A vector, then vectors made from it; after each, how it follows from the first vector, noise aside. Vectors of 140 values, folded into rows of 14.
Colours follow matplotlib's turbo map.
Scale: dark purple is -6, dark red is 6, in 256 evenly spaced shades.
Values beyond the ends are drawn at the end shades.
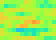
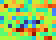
negated, scaled up.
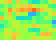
reversed, negated.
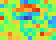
reversed, negated, scaled up.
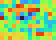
reversed, negated, scaled up.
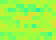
reversed, shrunk.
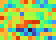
scaled up.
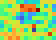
reversed, negated, scaled up.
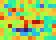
scaled up.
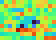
negated, scaled up.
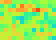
reversed, negated.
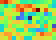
reversed, negated, scaled up.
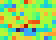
scaled up.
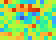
reversed, negated, scaled up.
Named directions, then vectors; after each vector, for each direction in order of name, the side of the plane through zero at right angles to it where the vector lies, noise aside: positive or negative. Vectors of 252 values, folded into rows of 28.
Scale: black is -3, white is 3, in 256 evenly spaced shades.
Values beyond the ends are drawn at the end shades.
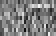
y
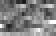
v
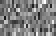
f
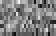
negative, negative, negative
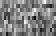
positive, negative, negative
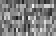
negative, positive, positive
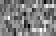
negative, positive, positive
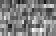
negative, positive, positive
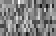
negative, negative, negative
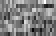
positive, negative, negative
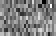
negative, positive, negative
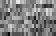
positive, negative, negative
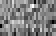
negative, negative, positive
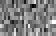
positive, positive, negative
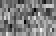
negative, positive, positive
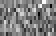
positive, negative, positive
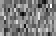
negative, positive, negative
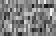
positive, negative, negative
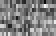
negative, positive, positive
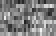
negative, positive, positive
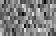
negative, positive, negative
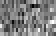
positive, positive, negative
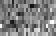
positive, positive, negative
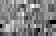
negative, negative, positive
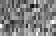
positive, positive, negative
